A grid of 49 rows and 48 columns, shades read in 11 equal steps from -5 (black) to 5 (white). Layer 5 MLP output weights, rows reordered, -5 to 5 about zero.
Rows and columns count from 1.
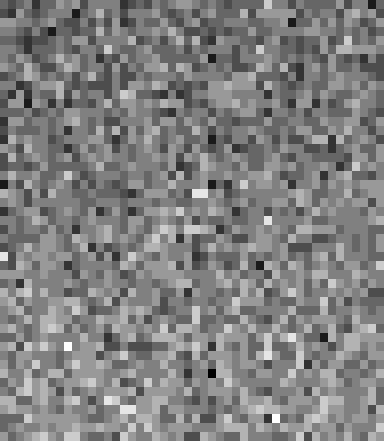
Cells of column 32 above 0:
15
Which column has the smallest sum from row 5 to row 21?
1
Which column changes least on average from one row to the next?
11
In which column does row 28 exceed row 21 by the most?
27
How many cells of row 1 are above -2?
38
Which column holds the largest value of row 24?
23
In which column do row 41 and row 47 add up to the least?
34
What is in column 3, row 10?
-3
